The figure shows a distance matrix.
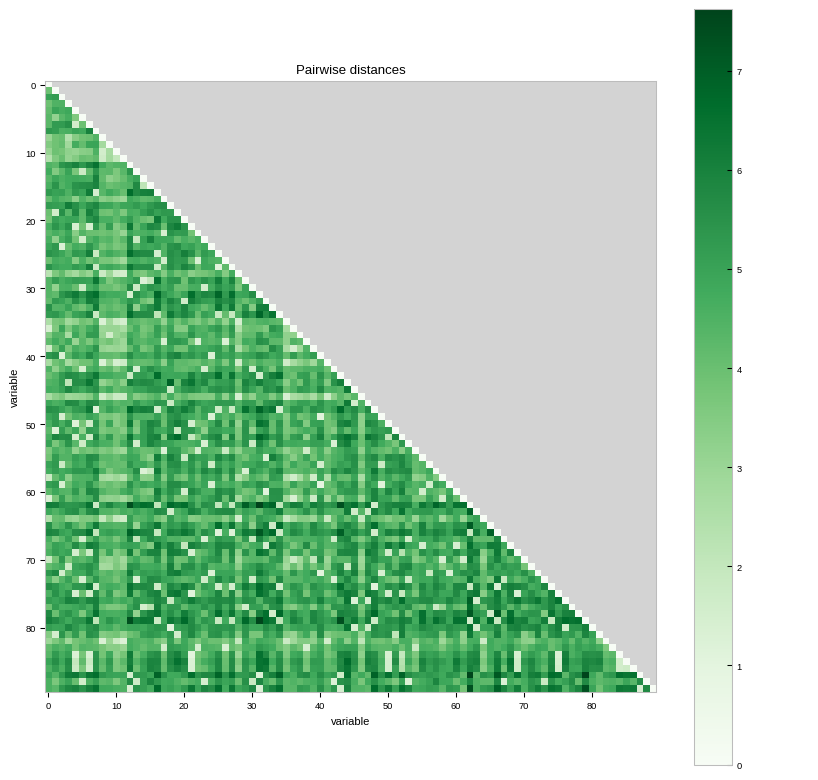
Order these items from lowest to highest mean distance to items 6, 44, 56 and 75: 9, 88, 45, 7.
9, 88, 7, 45
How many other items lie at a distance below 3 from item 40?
6
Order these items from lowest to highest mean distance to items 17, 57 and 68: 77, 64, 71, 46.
77, 46, 64, 71
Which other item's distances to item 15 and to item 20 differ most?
57
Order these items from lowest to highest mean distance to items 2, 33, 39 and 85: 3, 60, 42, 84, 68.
84, 42, 3, 60, 68
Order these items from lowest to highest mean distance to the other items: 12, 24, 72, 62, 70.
70, 24, 72, 12, 62
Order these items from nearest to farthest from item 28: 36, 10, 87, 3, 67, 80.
10, 36, 3, 67, 80, 87
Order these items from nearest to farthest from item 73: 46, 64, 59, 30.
30, 46, 64, 59
